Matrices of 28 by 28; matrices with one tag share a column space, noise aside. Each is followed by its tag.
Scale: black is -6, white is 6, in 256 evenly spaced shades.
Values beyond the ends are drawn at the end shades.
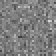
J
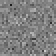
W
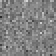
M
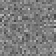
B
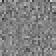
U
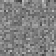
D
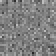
D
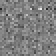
B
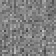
J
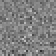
W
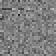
B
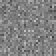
J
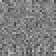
D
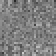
D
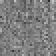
M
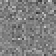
U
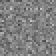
B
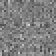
D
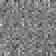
D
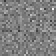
B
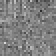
M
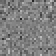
U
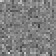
D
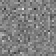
B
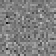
W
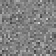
W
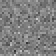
W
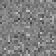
W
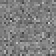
W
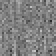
J
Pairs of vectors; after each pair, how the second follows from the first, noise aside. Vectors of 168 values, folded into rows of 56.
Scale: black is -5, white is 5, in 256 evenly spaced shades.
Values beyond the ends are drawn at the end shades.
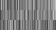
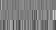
partly zeroed.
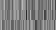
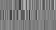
reversed, partly zeroed.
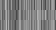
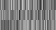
shuffled.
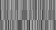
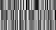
reversed, scaled up.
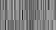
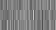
reversed, negated, shrunk.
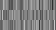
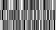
negated, scaled up.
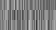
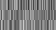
shuffled.
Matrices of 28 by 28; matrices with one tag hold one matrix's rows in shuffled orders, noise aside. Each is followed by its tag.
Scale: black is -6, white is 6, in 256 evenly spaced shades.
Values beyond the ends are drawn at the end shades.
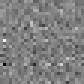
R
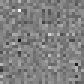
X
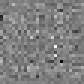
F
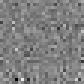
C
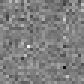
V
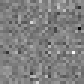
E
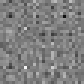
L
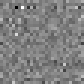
C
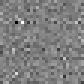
C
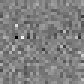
C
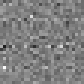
R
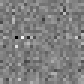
C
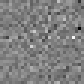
E
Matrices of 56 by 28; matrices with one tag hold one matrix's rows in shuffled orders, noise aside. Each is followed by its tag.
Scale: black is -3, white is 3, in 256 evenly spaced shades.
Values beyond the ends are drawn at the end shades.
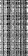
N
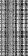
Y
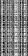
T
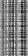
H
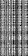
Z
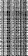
N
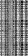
Y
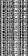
T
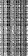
N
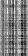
H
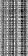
H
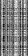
T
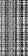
Y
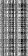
H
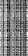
N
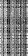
N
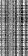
Y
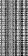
Y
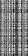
Z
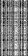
T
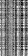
Y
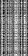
T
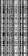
T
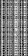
T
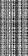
Z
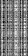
T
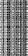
N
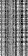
Y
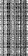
N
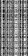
T
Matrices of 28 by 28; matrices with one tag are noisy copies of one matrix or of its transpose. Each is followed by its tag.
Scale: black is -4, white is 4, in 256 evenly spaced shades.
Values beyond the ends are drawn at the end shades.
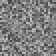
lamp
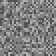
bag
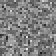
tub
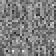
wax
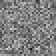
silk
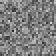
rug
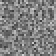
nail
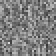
wax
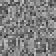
tub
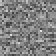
wax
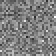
bag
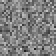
rug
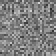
silk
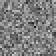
lamp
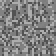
wax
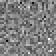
nail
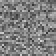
wax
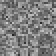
tub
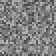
rug
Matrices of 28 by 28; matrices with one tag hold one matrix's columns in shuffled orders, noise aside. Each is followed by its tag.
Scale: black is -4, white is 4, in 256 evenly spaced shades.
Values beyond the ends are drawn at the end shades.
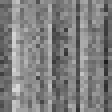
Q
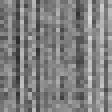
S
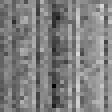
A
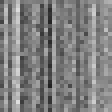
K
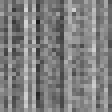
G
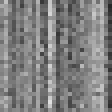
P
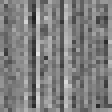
A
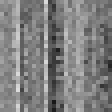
Q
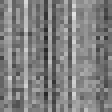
S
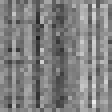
A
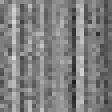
K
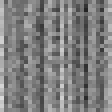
G
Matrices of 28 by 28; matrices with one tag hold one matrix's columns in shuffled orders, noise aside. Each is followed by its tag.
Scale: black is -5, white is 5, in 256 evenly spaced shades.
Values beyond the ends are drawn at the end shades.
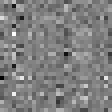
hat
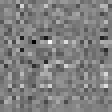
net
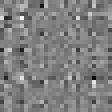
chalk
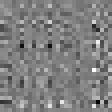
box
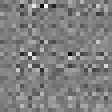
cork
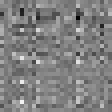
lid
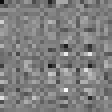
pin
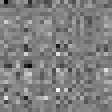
pin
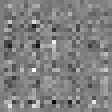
box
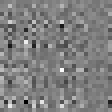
box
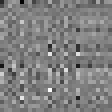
pin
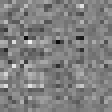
net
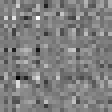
chalk
